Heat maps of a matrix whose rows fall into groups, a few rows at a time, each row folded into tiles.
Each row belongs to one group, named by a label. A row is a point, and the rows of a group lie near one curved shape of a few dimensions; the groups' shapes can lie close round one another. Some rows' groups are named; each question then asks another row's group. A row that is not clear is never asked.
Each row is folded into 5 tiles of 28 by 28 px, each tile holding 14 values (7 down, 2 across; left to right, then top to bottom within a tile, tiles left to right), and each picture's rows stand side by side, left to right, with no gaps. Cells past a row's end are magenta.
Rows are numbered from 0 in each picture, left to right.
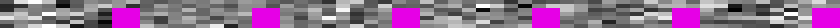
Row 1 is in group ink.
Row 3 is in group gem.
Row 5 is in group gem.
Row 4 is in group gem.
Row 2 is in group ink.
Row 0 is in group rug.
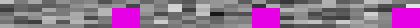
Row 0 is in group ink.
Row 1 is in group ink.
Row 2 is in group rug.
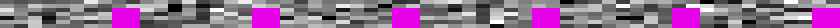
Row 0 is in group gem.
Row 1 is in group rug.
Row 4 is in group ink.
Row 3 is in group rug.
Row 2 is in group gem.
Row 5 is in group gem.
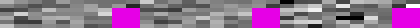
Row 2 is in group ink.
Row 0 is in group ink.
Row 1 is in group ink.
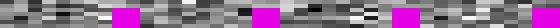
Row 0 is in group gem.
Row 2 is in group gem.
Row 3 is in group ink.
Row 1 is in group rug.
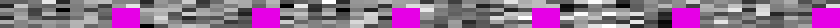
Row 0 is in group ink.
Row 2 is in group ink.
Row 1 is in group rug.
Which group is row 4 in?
rug
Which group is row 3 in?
gem
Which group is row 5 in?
ink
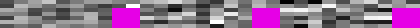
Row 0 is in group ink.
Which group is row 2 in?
gem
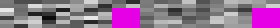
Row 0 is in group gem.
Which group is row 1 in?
rug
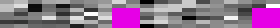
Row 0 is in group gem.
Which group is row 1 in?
rug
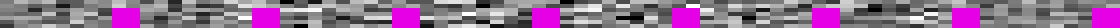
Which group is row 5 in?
gem
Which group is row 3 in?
rug
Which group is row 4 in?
ink
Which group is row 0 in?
rug
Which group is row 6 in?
gem
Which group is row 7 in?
ink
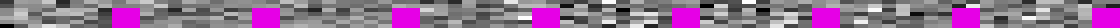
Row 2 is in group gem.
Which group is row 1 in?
gem
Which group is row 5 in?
ink
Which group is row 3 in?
gem
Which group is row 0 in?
rug
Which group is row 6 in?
ink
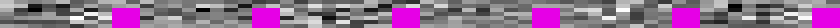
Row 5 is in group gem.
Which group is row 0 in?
gem
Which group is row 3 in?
gem
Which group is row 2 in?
gem
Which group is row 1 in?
gem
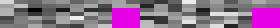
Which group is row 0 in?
gem
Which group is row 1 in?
ink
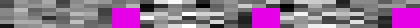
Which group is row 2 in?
rug
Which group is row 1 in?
rug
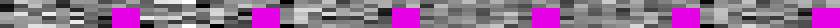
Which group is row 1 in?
rug
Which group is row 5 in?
rug
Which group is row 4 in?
ink
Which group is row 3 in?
ink
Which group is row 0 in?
rug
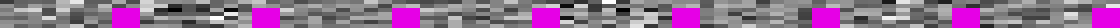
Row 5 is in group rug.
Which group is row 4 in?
ink
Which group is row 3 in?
gem
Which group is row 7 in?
rug
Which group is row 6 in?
ink
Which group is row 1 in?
gem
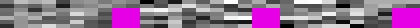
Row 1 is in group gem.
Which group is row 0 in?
rug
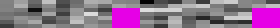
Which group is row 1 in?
gem
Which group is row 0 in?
rug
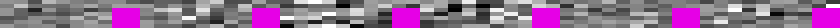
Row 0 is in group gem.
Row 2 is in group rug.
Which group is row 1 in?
ink
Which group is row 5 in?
ink
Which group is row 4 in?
ink
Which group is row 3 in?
rug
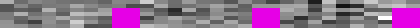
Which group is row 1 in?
gem
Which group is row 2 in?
gem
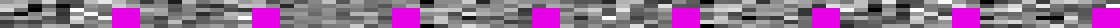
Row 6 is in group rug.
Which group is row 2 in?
ink
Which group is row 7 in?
ink
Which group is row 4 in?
ink
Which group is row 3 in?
rug
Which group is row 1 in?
gem
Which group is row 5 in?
rug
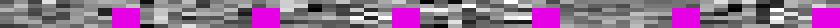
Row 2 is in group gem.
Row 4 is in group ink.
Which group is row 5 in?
rug
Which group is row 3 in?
gem
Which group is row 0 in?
rug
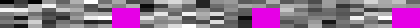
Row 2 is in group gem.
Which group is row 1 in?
rug
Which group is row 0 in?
gem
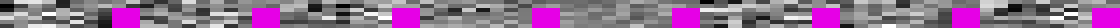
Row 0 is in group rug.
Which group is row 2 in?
gem
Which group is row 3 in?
gem
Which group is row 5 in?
gem
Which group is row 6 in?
rug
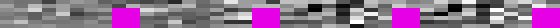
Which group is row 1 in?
gem
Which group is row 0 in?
ink
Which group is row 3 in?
rug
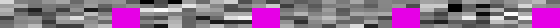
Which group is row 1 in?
gem
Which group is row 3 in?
gem
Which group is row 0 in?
gem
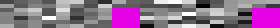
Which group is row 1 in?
rug
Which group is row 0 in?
ink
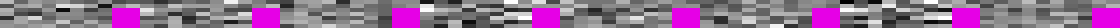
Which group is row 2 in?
rug
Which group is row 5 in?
ink
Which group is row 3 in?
gem
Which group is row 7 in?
ink
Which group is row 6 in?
gem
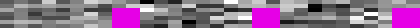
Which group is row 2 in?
gem
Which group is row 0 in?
rug
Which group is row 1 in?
gem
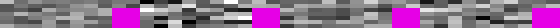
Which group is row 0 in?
ink
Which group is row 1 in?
gem
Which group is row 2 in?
rug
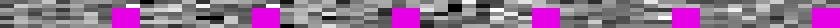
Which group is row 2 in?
rug
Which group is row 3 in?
rug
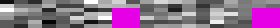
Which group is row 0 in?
gem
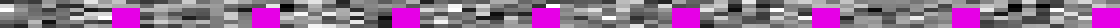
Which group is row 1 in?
rug
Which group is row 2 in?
rug
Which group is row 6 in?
gem
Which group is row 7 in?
rug
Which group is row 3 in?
ink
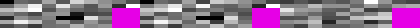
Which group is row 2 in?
gem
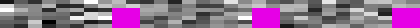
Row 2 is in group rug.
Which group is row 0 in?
gem
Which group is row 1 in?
gem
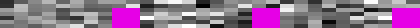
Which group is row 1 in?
rug
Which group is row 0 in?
ink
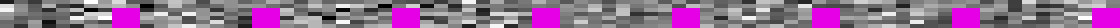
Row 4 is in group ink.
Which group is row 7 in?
gem
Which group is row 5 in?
ink
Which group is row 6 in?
rug
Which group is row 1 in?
rug
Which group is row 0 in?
gem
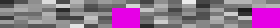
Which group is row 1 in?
rug
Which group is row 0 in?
ink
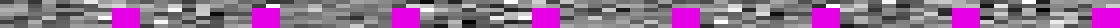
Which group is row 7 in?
ink
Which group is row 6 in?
rug
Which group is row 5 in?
ink
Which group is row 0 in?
gem
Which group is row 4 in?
gem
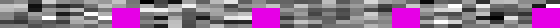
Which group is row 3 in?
ink
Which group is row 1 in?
gem
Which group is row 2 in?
rug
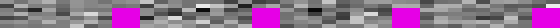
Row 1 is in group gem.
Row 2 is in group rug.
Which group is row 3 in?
ink
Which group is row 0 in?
ink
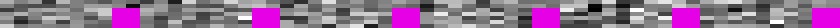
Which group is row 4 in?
rug
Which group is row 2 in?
ink
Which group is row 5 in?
rug
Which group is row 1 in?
gem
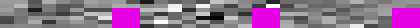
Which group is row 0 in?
gem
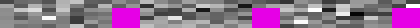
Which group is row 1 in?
gem
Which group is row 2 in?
ink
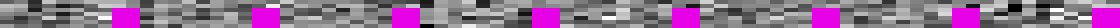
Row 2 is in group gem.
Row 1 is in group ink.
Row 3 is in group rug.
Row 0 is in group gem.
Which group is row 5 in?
gem
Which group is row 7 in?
rug
